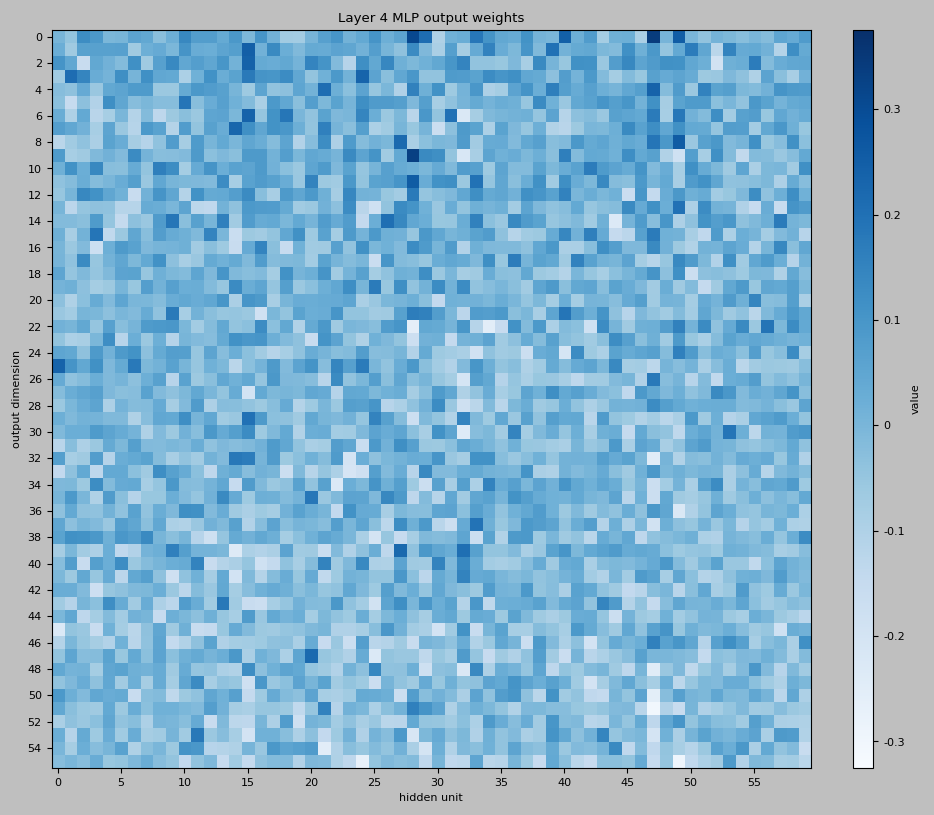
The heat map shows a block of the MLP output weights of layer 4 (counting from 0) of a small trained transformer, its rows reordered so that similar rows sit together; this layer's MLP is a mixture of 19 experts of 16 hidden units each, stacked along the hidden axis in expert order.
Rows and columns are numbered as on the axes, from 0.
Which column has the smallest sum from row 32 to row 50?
47
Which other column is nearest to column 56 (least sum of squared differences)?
7
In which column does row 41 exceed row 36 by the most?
49
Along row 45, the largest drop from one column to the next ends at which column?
33
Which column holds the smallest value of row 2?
52
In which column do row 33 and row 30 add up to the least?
23
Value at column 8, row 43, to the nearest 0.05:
-0.1
